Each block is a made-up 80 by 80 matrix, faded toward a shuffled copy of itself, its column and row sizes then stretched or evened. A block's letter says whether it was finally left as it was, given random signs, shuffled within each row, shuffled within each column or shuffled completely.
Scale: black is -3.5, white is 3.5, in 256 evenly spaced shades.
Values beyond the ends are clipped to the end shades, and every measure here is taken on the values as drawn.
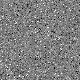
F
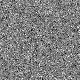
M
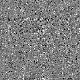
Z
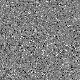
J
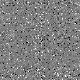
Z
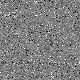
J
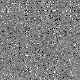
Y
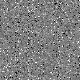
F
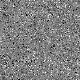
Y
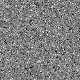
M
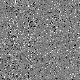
F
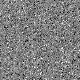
F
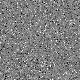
M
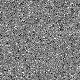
M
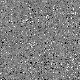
Y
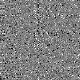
Z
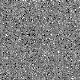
Y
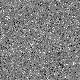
M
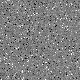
M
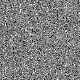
F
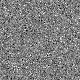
M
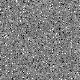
F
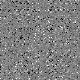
Z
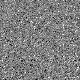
J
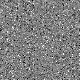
F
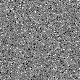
M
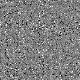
Y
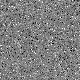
M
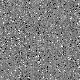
F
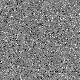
M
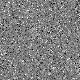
F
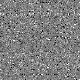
Z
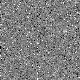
F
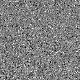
J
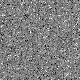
M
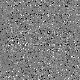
Y
